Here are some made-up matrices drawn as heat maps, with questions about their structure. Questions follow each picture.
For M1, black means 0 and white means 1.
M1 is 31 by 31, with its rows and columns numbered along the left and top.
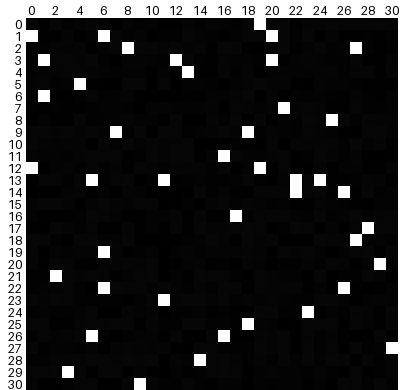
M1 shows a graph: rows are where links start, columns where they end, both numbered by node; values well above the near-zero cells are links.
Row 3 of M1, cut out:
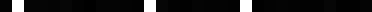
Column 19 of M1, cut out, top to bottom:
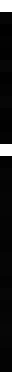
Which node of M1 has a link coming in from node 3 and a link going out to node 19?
node 12
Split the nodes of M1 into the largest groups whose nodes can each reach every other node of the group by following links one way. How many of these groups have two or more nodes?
3
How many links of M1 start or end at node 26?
4
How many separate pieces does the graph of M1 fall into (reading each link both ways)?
4
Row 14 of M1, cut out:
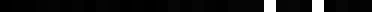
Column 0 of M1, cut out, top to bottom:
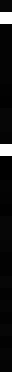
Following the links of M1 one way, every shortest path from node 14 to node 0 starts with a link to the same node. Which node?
node 22
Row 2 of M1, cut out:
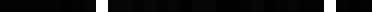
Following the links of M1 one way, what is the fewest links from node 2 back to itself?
6
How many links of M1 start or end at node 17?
2
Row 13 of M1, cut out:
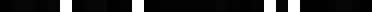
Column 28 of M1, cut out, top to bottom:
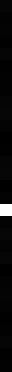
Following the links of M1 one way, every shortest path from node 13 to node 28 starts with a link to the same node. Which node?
node 11
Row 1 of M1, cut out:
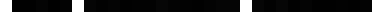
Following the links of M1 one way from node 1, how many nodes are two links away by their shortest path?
2
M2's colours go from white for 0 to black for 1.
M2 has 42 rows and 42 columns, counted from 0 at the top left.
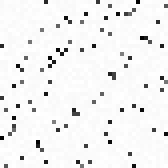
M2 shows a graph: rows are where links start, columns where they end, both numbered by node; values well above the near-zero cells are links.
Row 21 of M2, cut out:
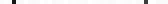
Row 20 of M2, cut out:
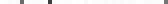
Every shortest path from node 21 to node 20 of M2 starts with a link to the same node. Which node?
node 3
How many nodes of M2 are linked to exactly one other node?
11
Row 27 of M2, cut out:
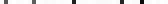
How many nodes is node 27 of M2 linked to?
5
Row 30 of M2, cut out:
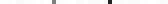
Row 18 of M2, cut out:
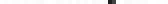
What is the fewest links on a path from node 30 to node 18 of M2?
2
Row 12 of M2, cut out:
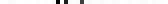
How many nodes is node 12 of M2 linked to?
3
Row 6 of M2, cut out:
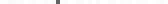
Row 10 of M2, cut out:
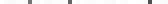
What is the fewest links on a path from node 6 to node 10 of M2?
6
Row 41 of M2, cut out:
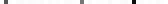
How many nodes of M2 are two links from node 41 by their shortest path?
5
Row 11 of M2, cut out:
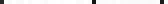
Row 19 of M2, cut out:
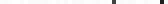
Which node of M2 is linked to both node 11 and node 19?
node 40
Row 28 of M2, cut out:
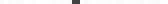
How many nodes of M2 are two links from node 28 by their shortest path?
2
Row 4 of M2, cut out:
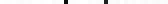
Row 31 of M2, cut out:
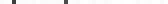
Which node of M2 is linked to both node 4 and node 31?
node 16
